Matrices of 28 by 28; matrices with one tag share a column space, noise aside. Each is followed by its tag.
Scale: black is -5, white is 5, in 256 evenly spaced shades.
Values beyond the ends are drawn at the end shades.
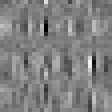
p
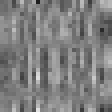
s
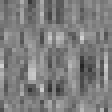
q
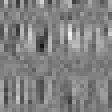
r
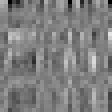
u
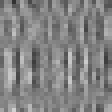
s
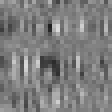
p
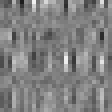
u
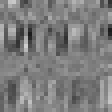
r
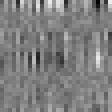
u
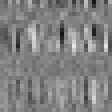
r
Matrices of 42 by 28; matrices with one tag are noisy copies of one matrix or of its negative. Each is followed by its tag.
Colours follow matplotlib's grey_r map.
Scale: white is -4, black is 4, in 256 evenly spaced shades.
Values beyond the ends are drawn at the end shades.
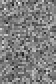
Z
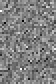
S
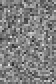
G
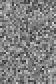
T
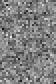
Z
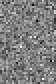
S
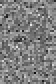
G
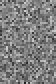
T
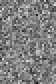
Z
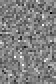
S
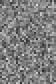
G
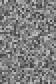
S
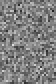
S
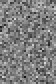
G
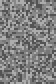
S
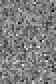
Z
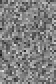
G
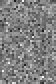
G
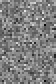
Z
